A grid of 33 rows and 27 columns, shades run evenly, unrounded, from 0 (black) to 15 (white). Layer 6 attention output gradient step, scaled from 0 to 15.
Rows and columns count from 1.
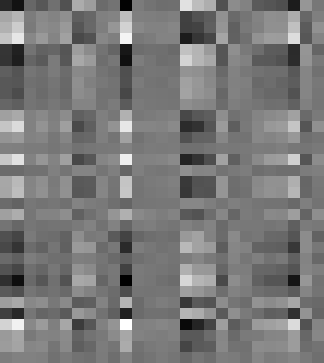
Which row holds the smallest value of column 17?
30
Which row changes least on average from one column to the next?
14
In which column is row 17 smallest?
16
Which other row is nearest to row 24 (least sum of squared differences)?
19
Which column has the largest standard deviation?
11
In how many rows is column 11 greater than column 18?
16
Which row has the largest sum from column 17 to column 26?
4
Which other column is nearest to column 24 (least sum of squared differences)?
23
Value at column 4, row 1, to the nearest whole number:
5
